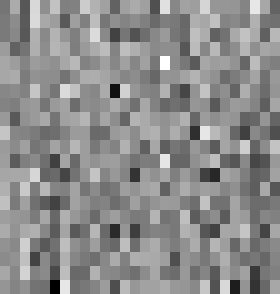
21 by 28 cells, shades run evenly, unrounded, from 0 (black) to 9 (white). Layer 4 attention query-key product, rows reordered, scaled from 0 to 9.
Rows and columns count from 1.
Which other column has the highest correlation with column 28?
25
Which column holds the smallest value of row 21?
6
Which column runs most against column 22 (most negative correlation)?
28
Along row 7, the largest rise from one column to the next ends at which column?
13
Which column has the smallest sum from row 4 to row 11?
19
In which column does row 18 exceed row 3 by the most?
3
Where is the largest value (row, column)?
5, 17
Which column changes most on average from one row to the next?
22
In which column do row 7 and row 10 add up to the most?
21
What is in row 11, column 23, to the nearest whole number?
6
